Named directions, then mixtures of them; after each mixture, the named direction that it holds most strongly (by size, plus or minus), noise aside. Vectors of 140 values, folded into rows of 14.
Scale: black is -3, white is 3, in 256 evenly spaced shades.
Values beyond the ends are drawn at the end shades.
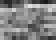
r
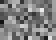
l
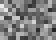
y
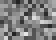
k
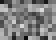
l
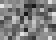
y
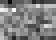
r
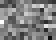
r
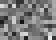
k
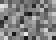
k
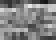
r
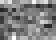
r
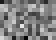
l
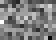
l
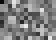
l
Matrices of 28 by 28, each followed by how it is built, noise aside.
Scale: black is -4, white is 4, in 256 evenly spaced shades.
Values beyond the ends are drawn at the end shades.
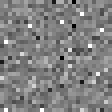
sparse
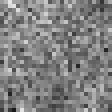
smooth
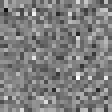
low rank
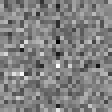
low rank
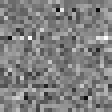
uneven rows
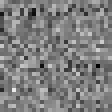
low rank
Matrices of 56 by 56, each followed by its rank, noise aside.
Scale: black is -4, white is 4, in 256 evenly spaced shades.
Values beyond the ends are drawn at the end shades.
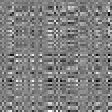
two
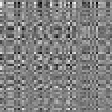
two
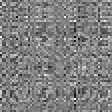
four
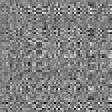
three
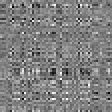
three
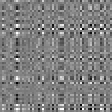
one
